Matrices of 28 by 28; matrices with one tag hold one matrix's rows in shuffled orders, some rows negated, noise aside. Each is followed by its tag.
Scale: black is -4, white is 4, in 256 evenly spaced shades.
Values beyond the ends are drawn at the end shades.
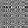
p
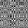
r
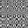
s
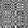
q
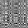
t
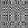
p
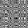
t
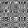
t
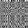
p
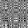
t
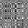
q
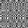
s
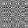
p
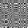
t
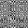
r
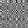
s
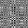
r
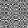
t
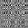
p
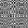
r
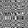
q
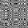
t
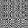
p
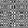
r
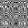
t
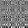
p
